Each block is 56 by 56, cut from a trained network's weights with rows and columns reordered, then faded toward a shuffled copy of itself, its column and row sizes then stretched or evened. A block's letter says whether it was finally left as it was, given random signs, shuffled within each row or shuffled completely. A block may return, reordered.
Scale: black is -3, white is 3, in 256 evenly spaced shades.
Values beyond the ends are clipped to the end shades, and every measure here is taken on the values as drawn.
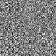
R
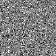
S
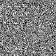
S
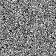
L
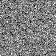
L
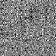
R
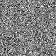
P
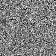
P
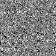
S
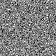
L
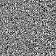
S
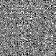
R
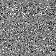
P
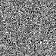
P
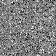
L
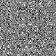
R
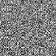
R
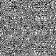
R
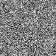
P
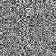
R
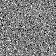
L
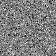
L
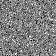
L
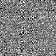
R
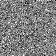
L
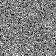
L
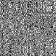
R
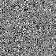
S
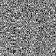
R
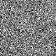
S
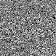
P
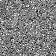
L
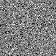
P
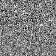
S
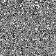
S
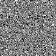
S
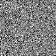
S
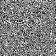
S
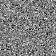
P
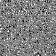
P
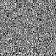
R
